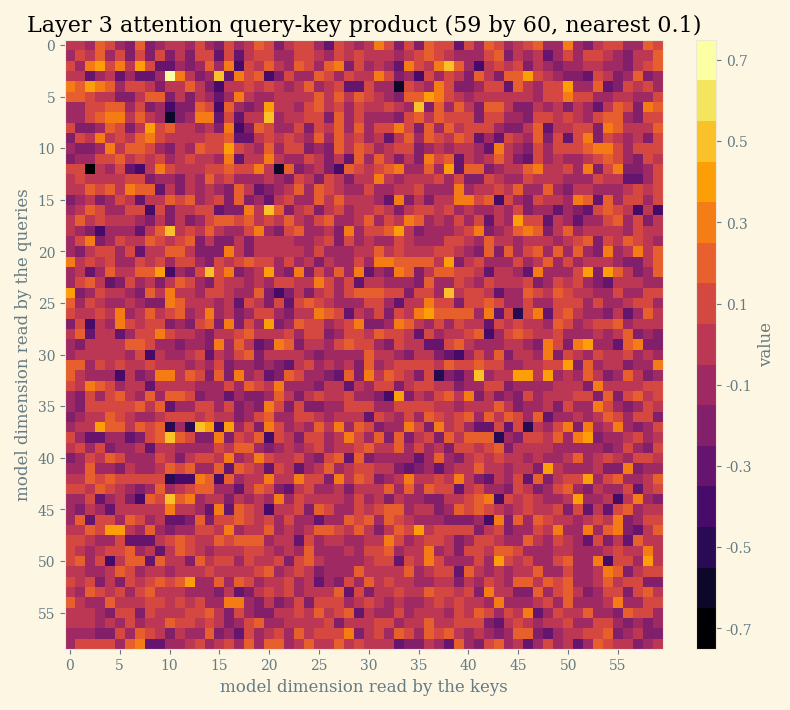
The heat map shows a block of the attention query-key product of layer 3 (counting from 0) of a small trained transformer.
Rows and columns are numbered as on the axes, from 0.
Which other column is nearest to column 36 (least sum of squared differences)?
31
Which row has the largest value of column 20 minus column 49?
16
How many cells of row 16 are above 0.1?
5
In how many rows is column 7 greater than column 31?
24
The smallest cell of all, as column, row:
2, 12
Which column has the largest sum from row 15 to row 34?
33
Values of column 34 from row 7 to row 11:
0.1 0.1 0.2 0.1 0
